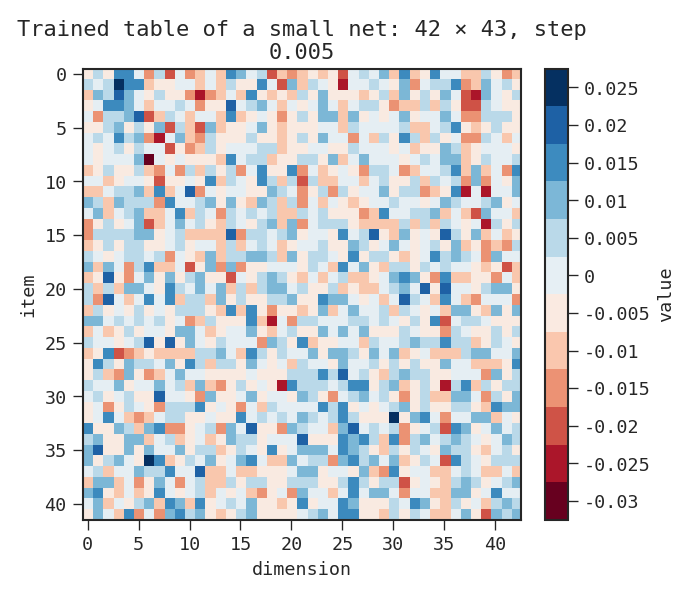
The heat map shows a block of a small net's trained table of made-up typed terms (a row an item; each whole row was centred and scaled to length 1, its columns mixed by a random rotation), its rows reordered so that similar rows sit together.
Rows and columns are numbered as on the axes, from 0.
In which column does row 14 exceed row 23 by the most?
18
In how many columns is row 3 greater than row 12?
14
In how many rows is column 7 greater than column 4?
17
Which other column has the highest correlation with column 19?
13
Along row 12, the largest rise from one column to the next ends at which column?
8
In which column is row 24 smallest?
35
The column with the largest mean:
36
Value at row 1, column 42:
-0.005
